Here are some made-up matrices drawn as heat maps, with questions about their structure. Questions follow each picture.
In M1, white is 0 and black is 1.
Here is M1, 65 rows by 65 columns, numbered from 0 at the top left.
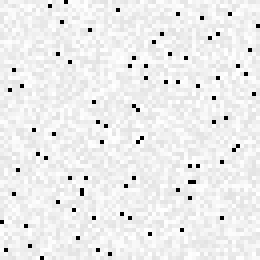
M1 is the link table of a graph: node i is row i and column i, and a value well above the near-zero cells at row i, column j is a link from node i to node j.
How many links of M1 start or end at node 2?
2
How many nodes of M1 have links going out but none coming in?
1
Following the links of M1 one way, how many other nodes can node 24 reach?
2
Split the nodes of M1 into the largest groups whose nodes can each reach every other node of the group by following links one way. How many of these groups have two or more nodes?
8
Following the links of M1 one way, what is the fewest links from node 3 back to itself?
3
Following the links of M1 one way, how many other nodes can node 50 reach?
8
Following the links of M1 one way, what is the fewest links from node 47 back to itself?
3
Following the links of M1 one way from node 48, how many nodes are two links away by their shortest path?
3
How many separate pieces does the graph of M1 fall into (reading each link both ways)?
10
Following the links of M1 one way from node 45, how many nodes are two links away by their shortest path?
3
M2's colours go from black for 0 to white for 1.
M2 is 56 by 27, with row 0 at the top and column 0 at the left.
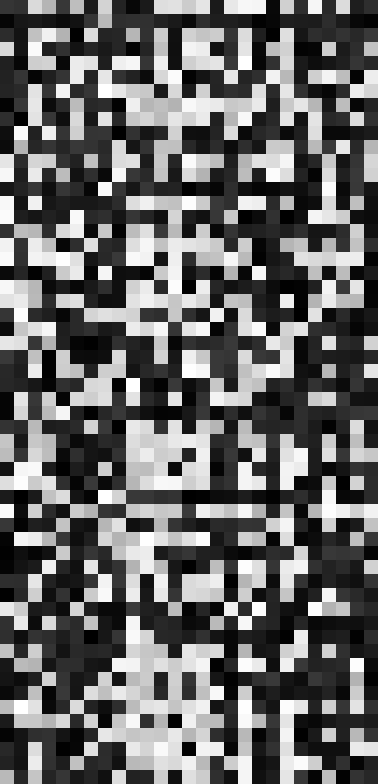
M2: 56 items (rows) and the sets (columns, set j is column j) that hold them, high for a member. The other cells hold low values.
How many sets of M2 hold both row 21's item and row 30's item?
7
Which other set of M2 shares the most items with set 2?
14
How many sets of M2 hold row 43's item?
9
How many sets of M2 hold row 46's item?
12
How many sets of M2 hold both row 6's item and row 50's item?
7
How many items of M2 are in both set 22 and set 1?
6
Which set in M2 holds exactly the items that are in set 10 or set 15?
9
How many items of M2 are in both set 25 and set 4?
4
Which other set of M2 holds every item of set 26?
20
